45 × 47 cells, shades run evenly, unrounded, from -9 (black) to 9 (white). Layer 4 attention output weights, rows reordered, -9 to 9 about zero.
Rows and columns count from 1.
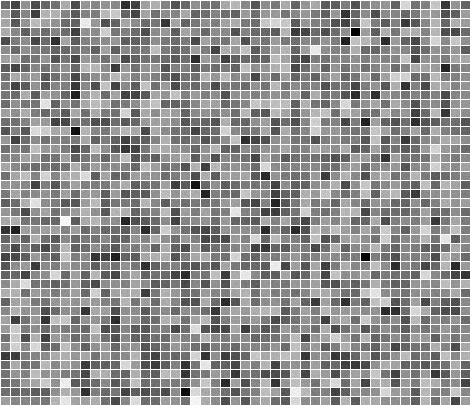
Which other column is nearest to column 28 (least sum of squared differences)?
47
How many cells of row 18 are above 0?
21
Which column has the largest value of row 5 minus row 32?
36
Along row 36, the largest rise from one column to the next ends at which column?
6
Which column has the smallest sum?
19
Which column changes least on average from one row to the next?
30
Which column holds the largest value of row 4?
11
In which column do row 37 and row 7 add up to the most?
2
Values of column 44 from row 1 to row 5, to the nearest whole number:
5 2 4 4 6
